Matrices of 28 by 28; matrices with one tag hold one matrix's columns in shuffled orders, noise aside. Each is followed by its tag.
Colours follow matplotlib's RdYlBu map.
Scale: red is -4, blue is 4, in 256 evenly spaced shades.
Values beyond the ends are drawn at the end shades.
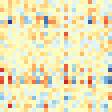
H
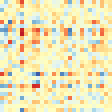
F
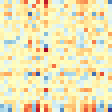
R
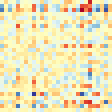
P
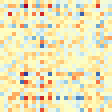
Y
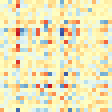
F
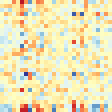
R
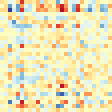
P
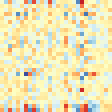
R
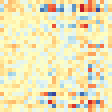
P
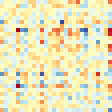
F
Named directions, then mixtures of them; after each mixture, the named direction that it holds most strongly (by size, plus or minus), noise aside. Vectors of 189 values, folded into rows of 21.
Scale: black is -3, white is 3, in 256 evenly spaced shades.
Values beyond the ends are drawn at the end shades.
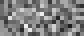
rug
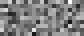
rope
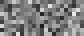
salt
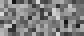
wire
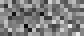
rug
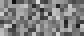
wire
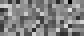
rope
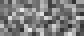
rug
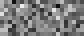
wire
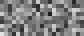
salt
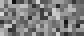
wire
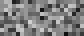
salt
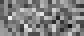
rug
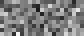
salt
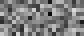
salt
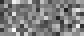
wire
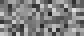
salt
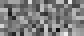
salt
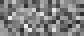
rug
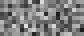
rug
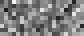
salt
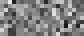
wire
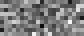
rope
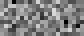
wire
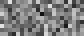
salt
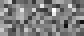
wire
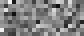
rope
